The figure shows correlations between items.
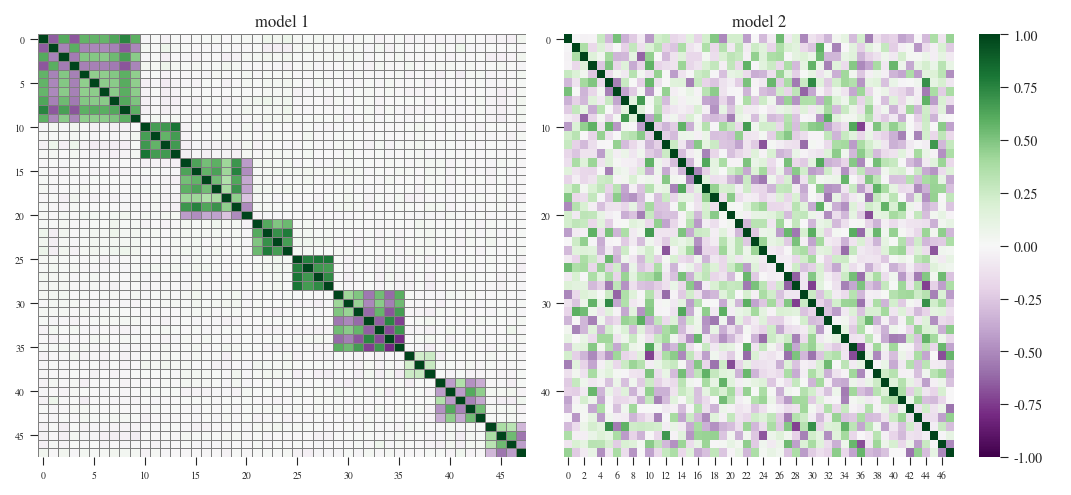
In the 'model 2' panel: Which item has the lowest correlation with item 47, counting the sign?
42
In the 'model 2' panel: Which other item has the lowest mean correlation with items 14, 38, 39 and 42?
47
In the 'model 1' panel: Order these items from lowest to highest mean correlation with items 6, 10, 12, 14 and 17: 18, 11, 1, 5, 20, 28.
20, 1, 28, 5, 18, 11
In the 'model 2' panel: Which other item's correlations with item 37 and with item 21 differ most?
16
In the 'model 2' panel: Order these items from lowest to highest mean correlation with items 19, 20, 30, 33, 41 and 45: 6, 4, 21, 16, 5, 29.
21, 4, 6, 16, 29, 5
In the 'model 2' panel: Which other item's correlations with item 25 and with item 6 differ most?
5
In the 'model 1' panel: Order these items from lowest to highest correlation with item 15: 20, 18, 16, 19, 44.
20, 44, 18, 16, 19
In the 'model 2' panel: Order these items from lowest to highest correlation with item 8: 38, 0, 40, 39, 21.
40, 0, 38, 39, 21
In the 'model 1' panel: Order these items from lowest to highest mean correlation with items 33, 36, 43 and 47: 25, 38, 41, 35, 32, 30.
32, 41, 25, 38, 30, 35
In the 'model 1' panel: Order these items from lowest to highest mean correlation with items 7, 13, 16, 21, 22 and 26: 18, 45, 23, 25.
45, 18, 25, 23
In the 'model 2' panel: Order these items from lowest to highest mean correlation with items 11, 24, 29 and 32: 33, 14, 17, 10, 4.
17, 33, 14, 10, 4
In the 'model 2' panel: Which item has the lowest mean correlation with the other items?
36
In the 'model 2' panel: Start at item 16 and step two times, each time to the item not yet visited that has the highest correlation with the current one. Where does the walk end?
44
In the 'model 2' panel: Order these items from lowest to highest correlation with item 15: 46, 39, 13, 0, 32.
46, 13, 39, 0, 32
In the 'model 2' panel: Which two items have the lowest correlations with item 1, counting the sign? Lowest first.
33, 43
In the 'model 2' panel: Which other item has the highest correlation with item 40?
3
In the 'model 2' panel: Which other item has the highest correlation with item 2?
31
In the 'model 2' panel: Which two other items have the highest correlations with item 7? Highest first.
9, 44
